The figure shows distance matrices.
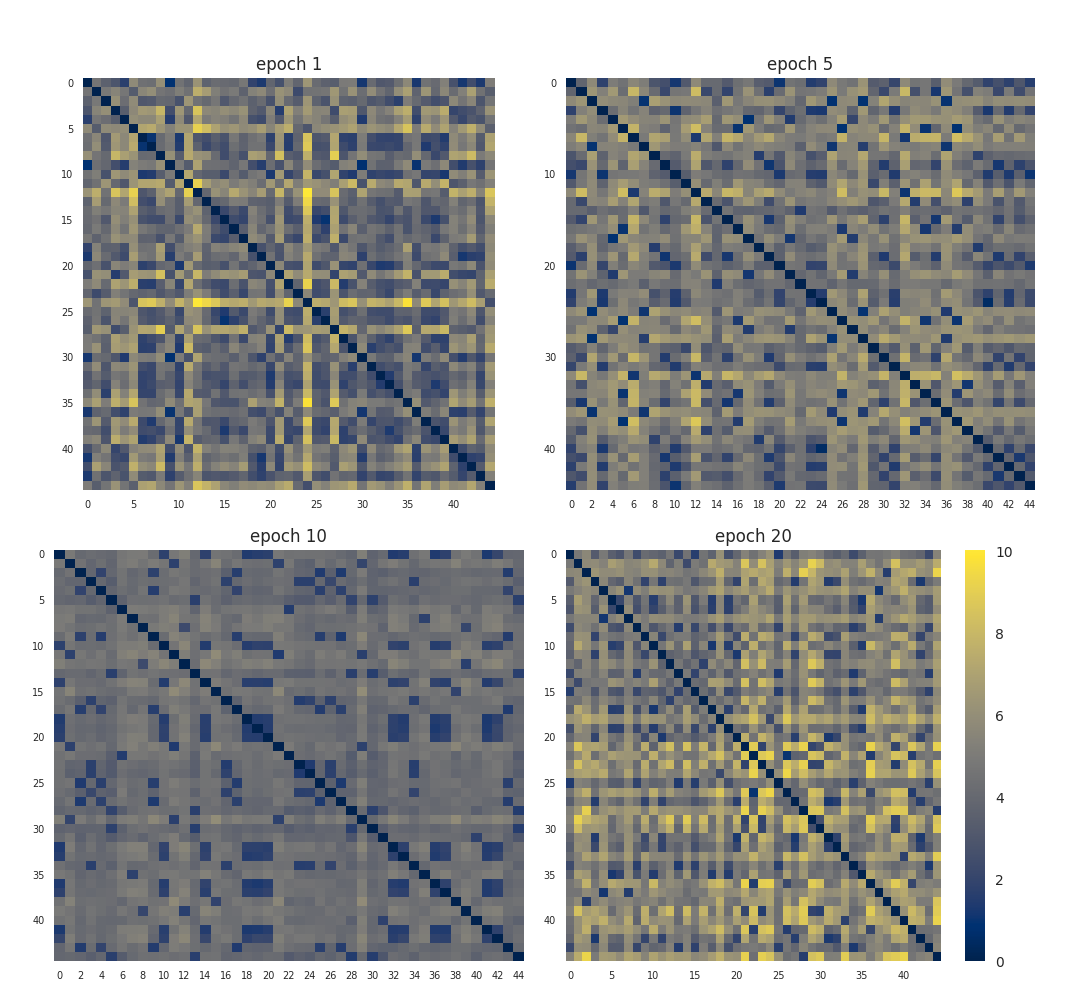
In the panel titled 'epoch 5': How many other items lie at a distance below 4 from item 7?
6
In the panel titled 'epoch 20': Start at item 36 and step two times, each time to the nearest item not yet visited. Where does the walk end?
26
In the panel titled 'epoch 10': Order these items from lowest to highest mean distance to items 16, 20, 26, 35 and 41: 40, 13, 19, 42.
19, 42, 13, 40
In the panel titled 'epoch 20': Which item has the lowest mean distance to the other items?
15
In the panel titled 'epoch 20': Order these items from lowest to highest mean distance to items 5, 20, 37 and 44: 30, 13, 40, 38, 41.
13, 41, 38, 30, 40
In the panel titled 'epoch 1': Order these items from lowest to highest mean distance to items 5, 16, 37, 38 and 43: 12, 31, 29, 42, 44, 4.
31, 29, 4, 44, 42, 12
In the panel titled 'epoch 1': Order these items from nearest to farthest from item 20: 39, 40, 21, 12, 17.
39, 17, 12, 40, 21
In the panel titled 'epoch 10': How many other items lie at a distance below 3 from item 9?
6
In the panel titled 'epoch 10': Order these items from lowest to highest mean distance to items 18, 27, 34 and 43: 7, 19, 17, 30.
17, 19, 30, 7
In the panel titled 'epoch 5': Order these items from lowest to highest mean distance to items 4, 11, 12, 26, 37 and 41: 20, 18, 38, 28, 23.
20, 23, 18, 38, 28
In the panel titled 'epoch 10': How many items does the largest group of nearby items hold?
12
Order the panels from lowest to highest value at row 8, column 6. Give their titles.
epoch 20, epoch 1, epoch 10, epoch 5
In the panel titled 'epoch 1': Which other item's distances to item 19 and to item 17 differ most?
42
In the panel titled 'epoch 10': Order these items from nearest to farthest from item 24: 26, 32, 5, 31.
26, 5, 31, 32
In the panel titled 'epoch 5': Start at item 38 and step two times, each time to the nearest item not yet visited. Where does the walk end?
13
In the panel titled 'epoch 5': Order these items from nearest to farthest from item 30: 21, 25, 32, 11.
11, 21, 25, 32
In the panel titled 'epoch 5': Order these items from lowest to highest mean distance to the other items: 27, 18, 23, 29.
23, 29, 18, 27
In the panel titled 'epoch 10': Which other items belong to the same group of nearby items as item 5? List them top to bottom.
13, 28, 30, 44
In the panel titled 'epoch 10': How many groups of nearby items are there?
10
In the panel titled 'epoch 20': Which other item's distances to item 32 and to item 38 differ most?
2
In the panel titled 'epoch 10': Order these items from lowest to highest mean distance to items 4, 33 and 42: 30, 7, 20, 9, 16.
20, 9, 30, 16, 7
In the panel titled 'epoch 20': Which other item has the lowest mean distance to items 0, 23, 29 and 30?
39
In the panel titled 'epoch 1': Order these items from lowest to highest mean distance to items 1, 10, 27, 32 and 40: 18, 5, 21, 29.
18, 21, 29, 5
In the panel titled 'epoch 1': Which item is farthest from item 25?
24
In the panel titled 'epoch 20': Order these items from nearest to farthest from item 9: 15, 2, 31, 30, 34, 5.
31, 15, 5, 34, 2, 30
